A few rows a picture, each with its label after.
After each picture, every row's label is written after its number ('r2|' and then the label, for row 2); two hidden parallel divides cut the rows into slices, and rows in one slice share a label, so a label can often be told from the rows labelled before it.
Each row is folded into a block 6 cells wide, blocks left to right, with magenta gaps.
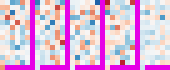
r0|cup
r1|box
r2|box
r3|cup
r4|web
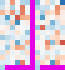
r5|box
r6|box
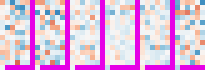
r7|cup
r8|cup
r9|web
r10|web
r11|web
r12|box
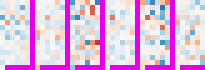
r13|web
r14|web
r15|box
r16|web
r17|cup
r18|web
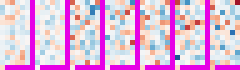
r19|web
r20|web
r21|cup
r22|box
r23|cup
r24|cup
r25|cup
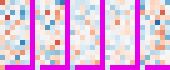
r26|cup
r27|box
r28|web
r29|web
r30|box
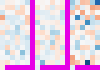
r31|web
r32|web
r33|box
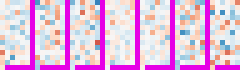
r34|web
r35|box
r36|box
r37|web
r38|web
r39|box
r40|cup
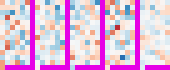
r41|cup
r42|cup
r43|box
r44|cup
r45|web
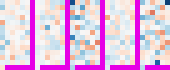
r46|web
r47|web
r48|box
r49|web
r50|box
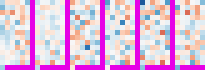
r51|box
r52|web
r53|cup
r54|box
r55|box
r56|box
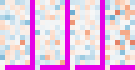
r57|web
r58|web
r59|web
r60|box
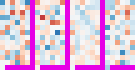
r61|box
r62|cup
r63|web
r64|box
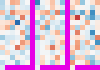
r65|box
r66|box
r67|cup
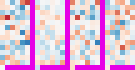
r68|cup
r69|web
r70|cup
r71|box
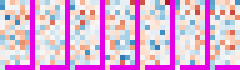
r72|box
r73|cup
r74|box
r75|cup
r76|cup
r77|box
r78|box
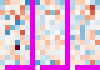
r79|box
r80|box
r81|box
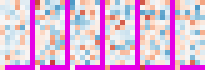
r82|web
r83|cup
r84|box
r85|cup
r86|cup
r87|cup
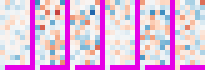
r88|web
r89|box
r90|cup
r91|web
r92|cup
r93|cup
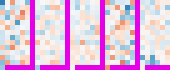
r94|box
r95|web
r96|web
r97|cup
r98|web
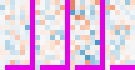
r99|web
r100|web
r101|cup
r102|web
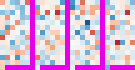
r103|cup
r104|box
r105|box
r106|box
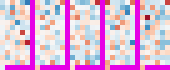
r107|box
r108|cup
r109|cup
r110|cup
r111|cup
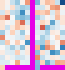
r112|cup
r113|box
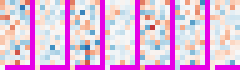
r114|cup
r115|web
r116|cup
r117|web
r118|cup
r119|box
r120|web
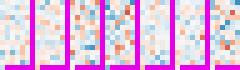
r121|web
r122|web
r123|cup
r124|box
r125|web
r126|web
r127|box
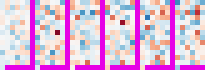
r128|web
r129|box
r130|cup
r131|cup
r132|box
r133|box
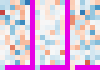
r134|box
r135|web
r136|cup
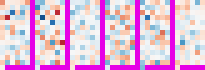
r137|cup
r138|box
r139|web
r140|box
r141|box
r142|web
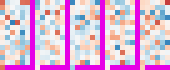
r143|cup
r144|box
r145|box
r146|cup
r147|cup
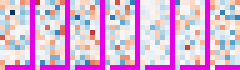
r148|cup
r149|cup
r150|box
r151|box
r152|web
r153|box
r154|cup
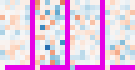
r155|web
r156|cup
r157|web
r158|web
